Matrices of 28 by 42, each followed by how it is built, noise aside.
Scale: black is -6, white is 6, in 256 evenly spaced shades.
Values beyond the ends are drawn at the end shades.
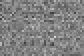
low rank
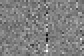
uneven columns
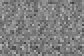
repeating columns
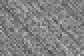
Toeplitz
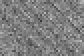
Toeplitz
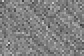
Toeplitz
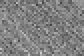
Toeplitz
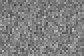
repeating columns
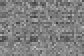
blocks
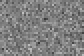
noise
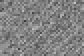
Hankel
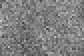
smooth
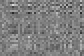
low rank
